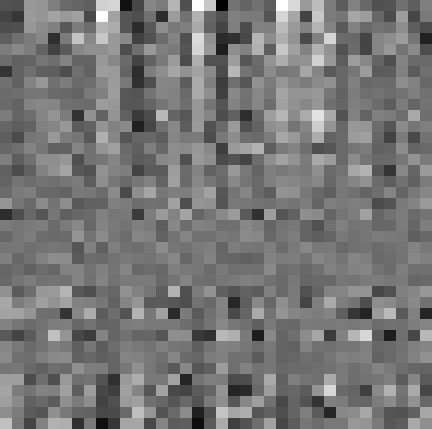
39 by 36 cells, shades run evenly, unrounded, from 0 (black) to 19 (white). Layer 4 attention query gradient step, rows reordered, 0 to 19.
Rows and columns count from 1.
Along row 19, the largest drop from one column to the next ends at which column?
16
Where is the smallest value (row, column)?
1, 19
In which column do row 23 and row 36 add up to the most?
28
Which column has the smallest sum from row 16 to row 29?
32
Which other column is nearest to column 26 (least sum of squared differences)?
14
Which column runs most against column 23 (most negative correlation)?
21
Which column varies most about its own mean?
17
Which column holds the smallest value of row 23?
7
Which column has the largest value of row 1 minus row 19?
24
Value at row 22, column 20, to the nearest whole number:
9
